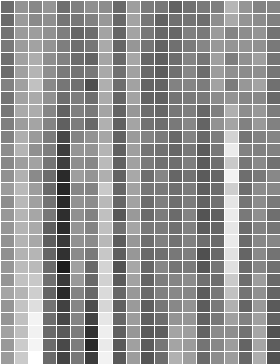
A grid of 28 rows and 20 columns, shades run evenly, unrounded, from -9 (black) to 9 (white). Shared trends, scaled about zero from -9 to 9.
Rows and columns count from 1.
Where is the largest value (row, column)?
28, 3
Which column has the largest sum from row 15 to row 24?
17
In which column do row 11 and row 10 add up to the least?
5
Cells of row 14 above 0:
10
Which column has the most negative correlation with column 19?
7
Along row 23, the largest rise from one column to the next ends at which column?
8
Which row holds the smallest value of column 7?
27
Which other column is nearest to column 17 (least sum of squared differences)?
2
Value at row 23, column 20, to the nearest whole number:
-2
